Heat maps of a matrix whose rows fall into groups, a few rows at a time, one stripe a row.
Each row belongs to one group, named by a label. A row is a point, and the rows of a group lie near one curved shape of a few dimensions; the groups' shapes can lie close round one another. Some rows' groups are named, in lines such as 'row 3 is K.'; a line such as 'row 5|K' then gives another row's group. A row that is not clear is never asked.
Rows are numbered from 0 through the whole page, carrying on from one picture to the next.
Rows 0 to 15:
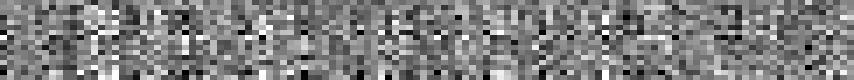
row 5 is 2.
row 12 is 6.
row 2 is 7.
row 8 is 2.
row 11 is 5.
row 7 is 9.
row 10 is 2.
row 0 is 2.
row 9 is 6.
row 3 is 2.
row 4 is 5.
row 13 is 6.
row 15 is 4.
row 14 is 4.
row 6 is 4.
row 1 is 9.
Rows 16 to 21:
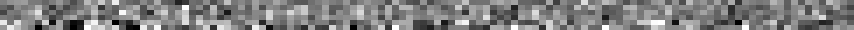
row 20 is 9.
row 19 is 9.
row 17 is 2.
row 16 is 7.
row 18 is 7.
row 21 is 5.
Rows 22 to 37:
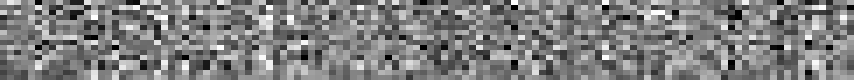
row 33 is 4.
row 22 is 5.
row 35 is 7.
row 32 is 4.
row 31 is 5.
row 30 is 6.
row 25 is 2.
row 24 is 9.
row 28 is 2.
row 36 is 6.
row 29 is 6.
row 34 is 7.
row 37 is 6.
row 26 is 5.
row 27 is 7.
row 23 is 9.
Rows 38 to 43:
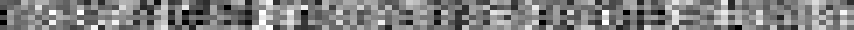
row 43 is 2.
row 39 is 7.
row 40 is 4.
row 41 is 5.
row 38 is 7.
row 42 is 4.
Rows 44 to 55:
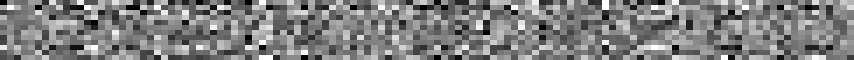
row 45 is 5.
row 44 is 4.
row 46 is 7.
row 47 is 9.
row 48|6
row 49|6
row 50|4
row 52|5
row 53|9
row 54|7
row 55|7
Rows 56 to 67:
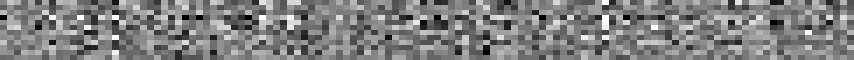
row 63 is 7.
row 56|5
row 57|9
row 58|2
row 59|4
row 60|5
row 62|6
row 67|7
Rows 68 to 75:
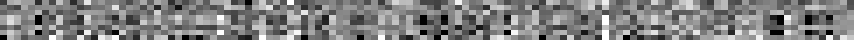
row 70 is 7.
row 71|5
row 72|5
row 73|4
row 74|5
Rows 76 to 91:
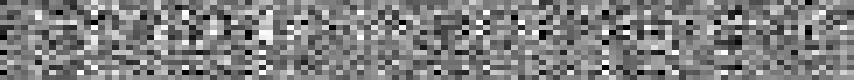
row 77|7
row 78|9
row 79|7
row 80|6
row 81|2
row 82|6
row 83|2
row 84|9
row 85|9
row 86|4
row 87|2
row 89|9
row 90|4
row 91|6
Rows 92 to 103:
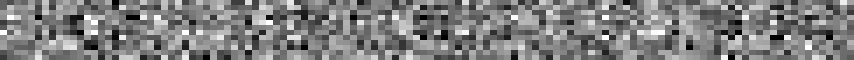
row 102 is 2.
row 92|2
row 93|5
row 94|2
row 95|5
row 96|2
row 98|9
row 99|5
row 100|6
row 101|6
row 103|7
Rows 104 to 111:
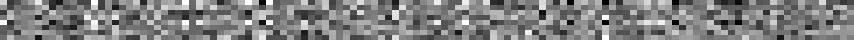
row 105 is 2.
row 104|9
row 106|2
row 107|5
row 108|9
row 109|6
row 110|4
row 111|5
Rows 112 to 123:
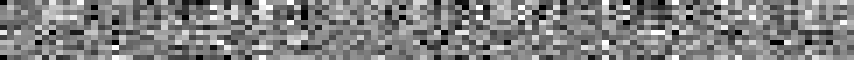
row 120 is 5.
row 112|4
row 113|6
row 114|4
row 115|6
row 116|2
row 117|4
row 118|9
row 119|7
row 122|2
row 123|4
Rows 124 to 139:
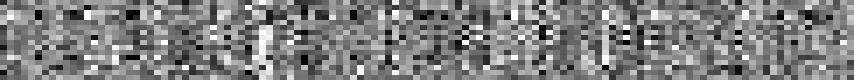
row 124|2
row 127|5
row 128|6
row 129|6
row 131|6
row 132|2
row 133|4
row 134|5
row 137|9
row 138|2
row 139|5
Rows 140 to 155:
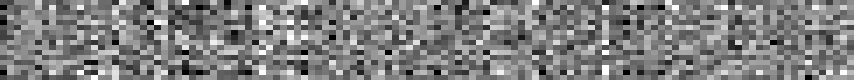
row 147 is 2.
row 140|7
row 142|4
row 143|2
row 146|2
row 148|5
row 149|2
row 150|4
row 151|7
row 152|6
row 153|5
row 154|4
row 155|6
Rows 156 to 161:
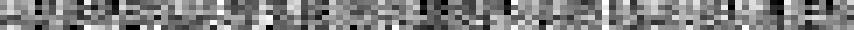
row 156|5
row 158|5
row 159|7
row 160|6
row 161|5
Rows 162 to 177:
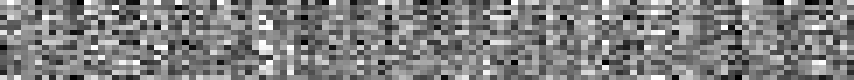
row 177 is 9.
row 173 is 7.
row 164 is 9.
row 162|5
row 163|7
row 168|9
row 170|4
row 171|2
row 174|9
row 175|5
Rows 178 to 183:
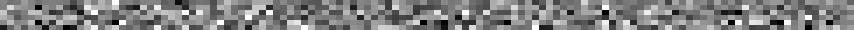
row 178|7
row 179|5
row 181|6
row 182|5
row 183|6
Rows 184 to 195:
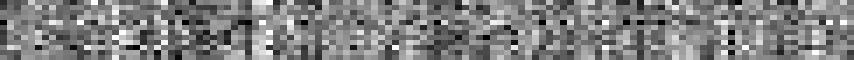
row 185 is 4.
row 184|2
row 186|7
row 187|7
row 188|4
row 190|7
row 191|4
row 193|5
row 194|7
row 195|7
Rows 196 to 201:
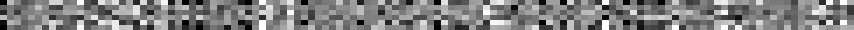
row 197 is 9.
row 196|4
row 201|4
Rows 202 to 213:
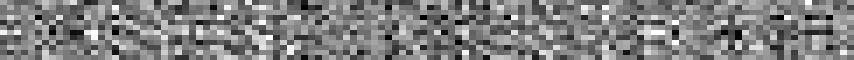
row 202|6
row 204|7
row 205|5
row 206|4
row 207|2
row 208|9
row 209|2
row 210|4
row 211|5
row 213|4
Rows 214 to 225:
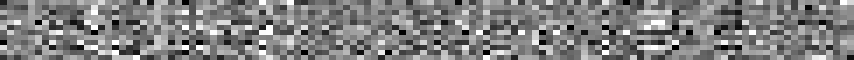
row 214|2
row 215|6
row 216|9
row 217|7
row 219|9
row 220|6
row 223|9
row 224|4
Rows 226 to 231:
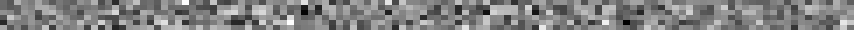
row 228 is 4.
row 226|2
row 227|4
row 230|2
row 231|2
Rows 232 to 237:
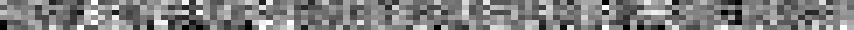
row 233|5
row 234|9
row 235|7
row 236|2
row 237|4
